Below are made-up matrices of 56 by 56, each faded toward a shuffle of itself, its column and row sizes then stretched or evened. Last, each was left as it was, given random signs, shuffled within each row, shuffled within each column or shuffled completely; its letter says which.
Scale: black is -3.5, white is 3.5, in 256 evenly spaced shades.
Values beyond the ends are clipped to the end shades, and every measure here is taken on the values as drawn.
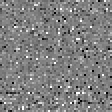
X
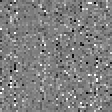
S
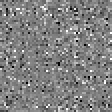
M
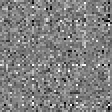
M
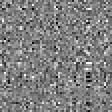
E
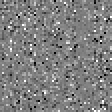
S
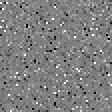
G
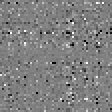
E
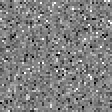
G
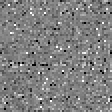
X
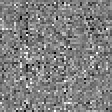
M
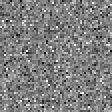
G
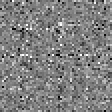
M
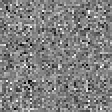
M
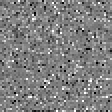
X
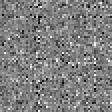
M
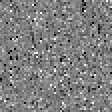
S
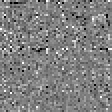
E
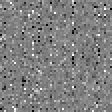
S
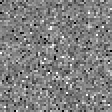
G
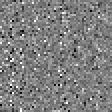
S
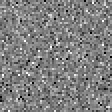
G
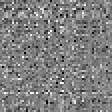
E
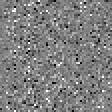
S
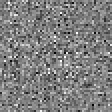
M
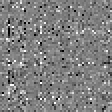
M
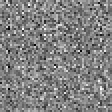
M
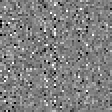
S
